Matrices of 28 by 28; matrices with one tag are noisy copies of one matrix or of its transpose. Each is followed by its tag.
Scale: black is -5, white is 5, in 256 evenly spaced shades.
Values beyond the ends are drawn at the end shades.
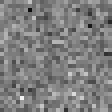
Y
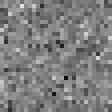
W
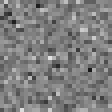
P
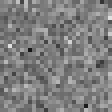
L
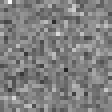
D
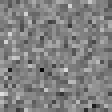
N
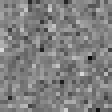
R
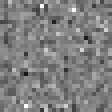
D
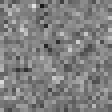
W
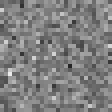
D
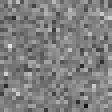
L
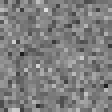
L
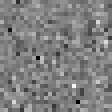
Y
